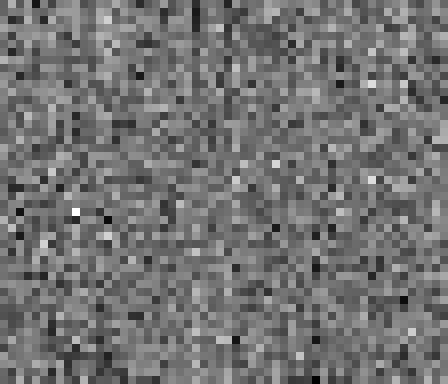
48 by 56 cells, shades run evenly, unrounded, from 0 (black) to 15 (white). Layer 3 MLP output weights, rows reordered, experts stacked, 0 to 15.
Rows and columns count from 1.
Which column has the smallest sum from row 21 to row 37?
42
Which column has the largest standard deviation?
10
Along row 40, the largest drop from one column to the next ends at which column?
47
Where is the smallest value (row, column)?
48, 40
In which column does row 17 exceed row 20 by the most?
52
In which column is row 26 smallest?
21
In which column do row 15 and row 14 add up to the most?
7
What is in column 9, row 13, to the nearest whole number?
9
